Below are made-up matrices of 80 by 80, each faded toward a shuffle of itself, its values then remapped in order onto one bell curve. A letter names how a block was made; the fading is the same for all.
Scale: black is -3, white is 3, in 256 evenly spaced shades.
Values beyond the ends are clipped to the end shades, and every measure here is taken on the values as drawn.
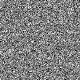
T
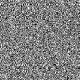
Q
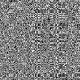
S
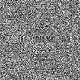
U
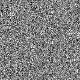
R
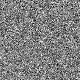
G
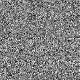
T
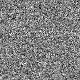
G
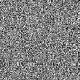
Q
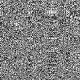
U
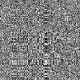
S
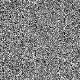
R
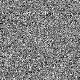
T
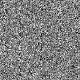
R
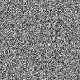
Q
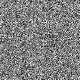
T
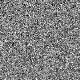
G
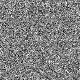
G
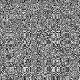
S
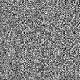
U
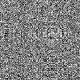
U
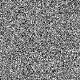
T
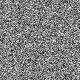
G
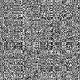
S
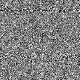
T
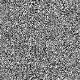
R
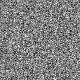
G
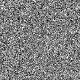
T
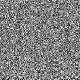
U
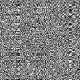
S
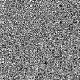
U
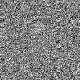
Q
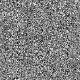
R
